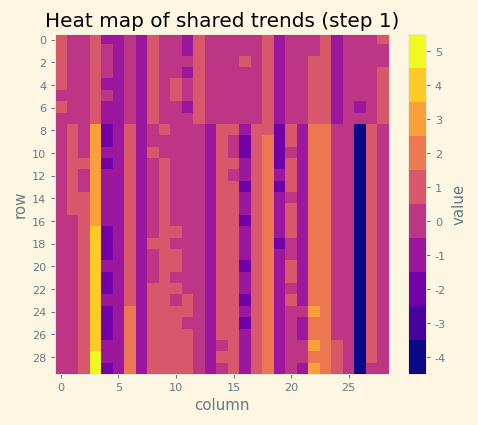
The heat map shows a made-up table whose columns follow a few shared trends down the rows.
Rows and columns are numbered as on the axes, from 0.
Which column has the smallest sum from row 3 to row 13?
26
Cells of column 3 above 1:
22
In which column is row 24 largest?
3
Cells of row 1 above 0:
6
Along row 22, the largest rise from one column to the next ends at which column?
27
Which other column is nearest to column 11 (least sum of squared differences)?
24
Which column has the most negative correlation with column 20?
8
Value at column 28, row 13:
0
